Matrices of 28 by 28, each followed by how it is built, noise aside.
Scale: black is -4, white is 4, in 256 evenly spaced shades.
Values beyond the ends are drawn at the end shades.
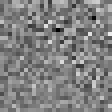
upper triangular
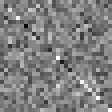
diagonal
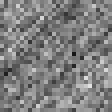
Hankel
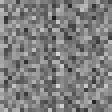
repeating rows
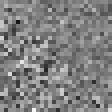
lower triangular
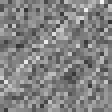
Hankel
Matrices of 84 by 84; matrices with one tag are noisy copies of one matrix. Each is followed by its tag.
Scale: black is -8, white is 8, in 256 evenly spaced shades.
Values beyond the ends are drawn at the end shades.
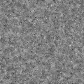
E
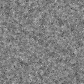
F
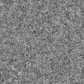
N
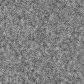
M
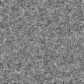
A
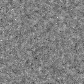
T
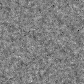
F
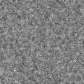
M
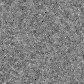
N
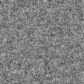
A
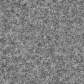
E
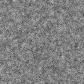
T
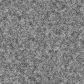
M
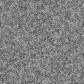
N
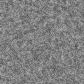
T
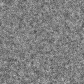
N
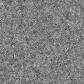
N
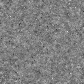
N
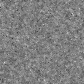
N
